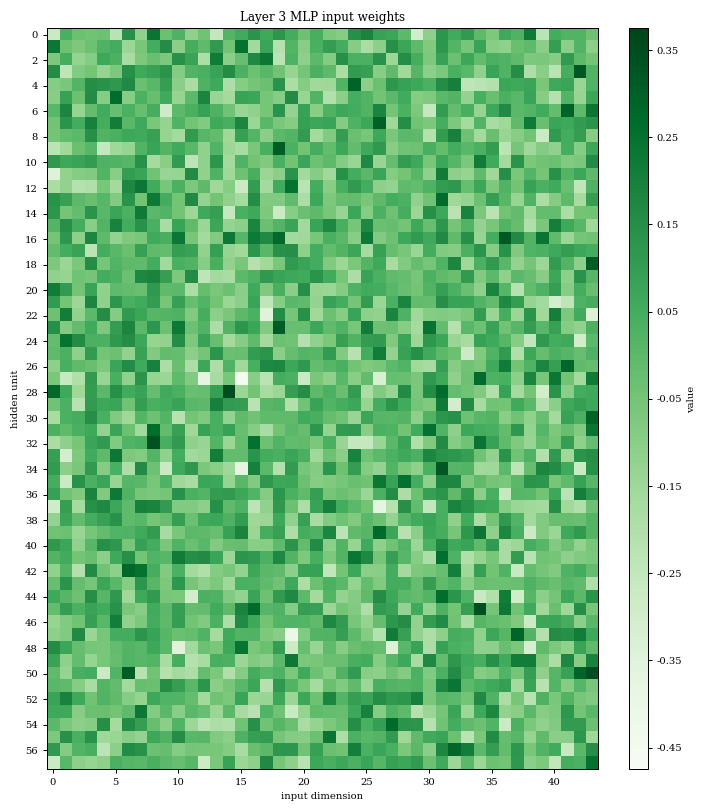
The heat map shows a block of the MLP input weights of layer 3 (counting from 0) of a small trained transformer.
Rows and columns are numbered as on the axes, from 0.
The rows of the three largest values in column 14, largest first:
28, 16, 3
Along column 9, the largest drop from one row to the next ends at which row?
6
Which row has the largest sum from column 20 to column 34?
52
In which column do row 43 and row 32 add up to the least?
24
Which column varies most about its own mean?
15
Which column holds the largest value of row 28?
14
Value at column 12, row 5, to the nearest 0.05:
0.2
